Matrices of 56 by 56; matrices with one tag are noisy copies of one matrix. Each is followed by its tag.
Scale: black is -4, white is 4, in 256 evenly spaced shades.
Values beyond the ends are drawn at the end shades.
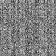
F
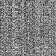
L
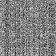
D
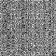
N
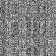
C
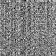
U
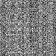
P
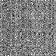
N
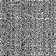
N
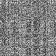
C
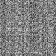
P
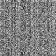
U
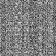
P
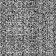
P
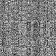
C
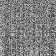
D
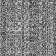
P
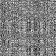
C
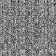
F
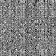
F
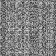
P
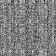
F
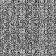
F
